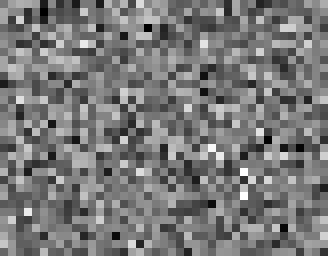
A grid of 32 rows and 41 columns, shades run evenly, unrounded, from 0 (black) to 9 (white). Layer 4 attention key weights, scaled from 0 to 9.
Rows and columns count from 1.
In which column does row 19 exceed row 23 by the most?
27
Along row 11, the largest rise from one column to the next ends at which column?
10
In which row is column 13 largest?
28
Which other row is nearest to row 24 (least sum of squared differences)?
25
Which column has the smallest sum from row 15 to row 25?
17
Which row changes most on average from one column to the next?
20
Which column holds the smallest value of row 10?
26
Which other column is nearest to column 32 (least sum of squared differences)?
40
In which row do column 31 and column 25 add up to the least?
23
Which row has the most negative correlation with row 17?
12
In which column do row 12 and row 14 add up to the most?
24
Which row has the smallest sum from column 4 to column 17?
2
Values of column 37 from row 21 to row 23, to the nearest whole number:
3 4 7
